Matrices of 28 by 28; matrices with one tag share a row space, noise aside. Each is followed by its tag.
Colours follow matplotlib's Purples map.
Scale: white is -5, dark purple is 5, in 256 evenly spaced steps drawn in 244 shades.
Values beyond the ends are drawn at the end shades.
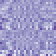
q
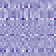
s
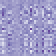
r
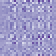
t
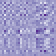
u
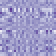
q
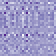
s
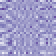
q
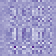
t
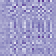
t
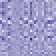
r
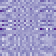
q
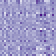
u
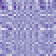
q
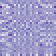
q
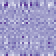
s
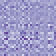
s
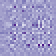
t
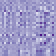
u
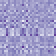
s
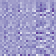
u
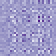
t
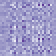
t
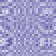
q
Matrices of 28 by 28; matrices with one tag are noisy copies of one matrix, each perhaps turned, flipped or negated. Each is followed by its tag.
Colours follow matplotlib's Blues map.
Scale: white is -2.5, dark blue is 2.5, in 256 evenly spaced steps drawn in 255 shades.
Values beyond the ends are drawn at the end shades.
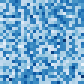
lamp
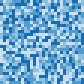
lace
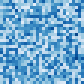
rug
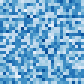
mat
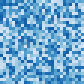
lamp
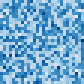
lace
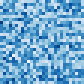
mat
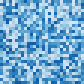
rug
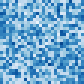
lamp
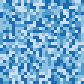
lace
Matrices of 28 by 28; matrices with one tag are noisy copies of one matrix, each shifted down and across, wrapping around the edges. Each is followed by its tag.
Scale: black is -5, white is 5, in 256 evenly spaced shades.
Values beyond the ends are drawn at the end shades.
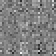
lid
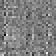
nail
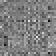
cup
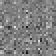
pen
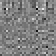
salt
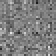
pen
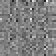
nail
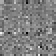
pen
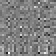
salt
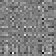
salt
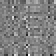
nail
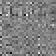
salt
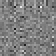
salt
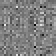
salt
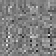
lid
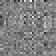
cup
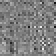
cup
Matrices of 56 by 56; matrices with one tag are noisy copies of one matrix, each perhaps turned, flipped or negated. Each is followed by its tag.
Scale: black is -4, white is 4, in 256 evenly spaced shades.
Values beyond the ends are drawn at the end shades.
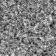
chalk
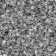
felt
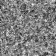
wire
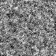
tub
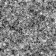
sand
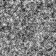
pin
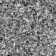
chalk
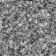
tub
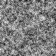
sand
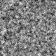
chalk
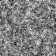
sand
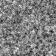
pin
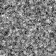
felt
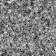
wire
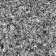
wire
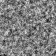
felt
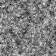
sand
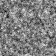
tub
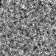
felt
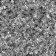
tub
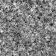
pin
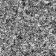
wire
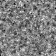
felt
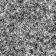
pin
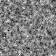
felt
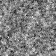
sand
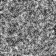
tub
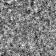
wire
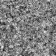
wire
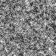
pin
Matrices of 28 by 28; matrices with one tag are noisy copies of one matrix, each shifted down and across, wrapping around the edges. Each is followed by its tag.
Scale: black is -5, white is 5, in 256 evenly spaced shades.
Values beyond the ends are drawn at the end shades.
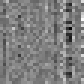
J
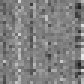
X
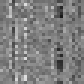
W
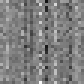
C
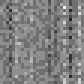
C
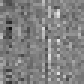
W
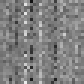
C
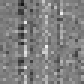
X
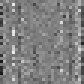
J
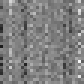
C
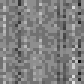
C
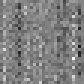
C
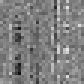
W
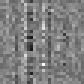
J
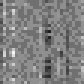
W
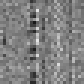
X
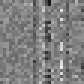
J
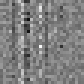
J
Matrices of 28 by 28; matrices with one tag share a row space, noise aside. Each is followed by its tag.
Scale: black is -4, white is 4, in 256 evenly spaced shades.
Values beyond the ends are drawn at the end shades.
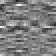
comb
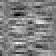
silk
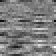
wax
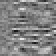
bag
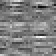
wax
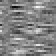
silk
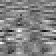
comb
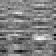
wax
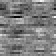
wax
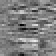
bag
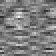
comb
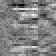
bag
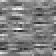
wax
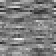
wax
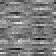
wax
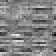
wax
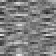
comb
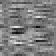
silk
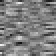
comb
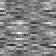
comb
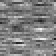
wax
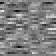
comb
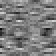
comb
